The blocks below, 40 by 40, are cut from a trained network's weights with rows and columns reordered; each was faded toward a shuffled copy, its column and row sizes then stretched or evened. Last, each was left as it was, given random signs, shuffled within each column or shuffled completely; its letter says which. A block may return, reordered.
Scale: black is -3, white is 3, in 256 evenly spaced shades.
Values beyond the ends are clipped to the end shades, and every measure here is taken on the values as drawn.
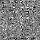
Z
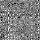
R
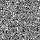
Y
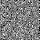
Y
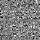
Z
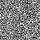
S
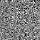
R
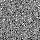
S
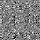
R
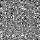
Z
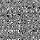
R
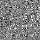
Z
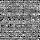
R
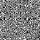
Z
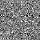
Z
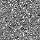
Y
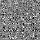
Z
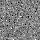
S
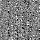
Y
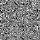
Z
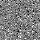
Y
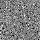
S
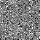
Y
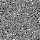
S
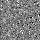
S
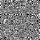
R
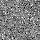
S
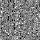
Y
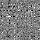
Z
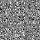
Z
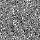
Y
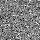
S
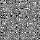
Z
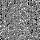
Y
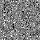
Y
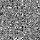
Z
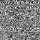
Z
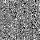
Y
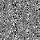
Y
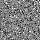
S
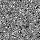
S
